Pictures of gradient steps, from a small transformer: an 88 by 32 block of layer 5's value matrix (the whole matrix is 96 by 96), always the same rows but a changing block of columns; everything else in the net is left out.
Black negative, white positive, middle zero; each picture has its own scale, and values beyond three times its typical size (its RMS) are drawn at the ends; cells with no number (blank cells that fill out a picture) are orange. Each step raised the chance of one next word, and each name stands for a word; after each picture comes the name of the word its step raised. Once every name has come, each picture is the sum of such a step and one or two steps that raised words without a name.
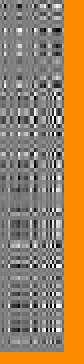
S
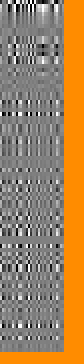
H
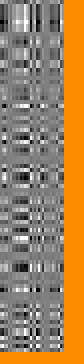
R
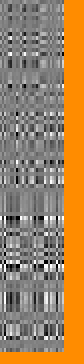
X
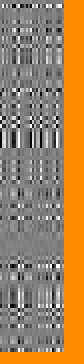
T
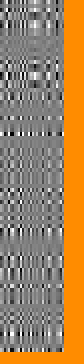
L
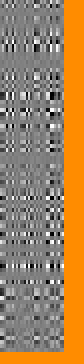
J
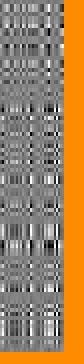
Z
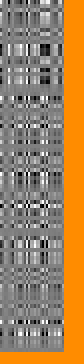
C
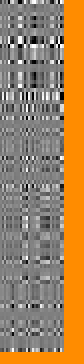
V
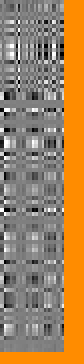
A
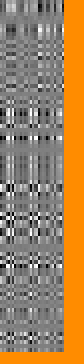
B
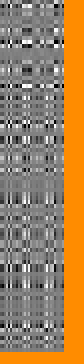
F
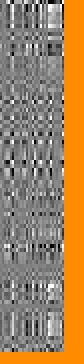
H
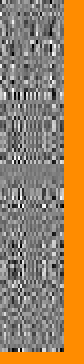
J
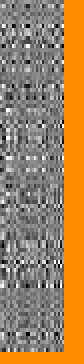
F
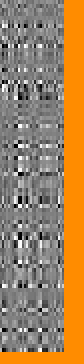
F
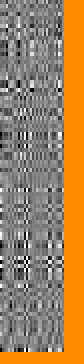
S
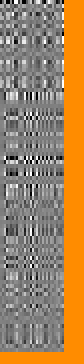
V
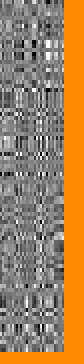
A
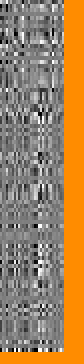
V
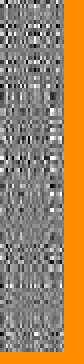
F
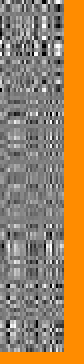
H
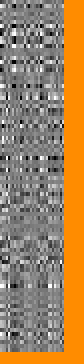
F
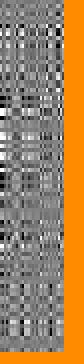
S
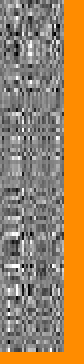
J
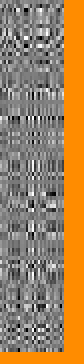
T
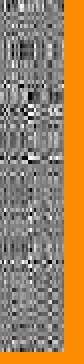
A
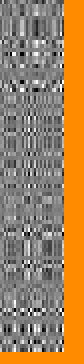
X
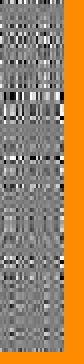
V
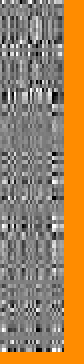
V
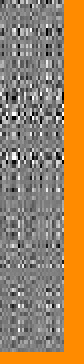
S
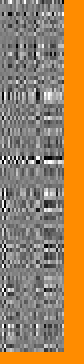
A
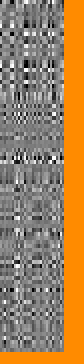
Z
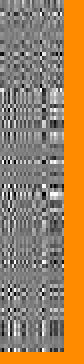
B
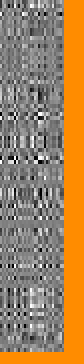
T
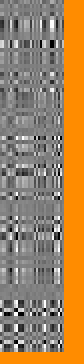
R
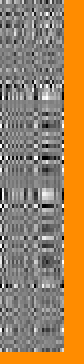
F
